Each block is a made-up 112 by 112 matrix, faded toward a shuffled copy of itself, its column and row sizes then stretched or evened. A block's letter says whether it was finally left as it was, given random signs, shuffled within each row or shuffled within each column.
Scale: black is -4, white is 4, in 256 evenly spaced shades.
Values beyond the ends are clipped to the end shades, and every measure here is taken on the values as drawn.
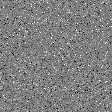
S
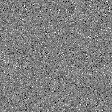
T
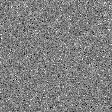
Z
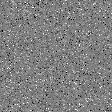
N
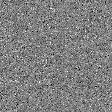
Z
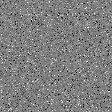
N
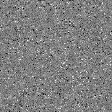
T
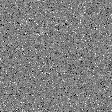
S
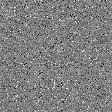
T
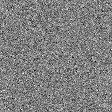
S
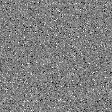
N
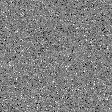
S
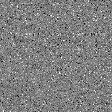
T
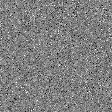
Z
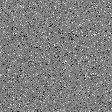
S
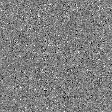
N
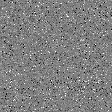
T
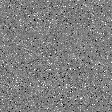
S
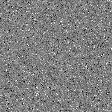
Z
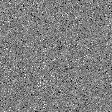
N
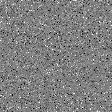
S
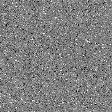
T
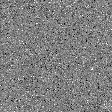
S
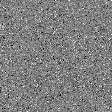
N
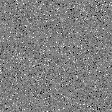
N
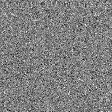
T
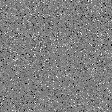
T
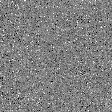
N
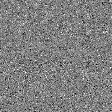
N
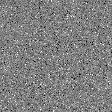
N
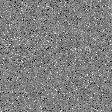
S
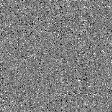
T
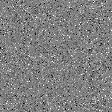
T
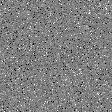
S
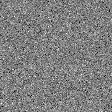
S
